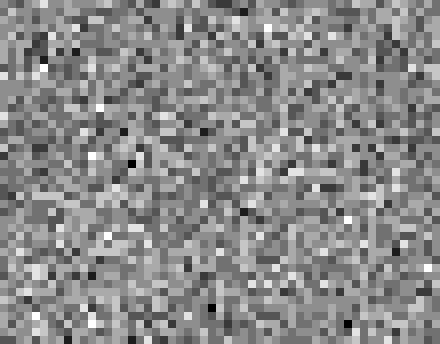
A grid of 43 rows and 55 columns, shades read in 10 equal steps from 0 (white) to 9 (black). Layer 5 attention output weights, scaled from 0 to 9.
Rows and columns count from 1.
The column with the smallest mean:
15
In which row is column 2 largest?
25
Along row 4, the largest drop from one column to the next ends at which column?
24
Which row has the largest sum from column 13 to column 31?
2
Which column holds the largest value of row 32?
50
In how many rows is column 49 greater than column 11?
19
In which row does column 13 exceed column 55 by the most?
17
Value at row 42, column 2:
3
